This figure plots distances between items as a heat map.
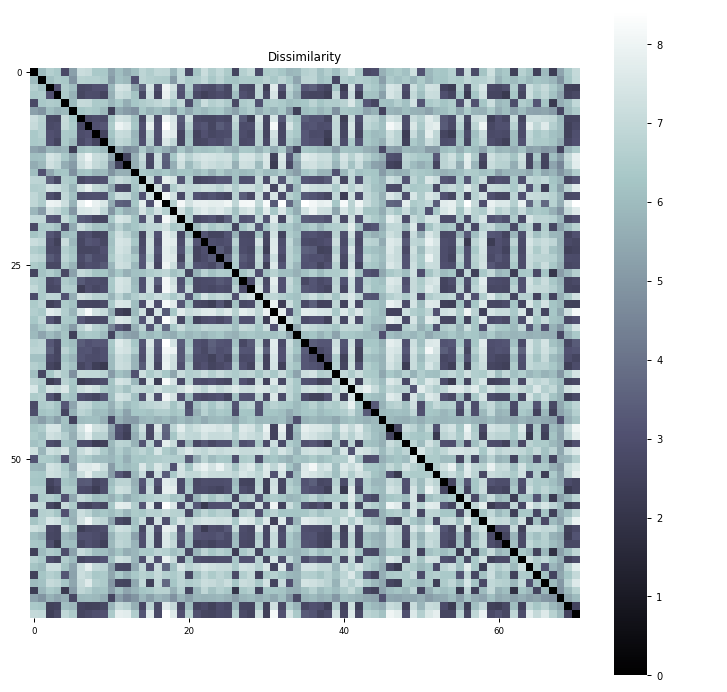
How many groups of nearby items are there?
7
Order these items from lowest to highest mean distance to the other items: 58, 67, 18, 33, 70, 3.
3, 70, 67, 33, 58, 18
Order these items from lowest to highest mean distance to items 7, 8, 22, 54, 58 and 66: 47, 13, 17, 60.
60, 47, 13, 17
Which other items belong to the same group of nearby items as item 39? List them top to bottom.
1, 13
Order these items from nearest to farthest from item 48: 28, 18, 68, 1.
28, 68, 1, 18
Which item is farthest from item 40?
17
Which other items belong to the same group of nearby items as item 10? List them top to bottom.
5, 34, 45, 68
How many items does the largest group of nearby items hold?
34
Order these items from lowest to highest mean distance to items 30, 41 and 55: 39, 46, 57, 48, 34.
48, 57, 34, 39, 46
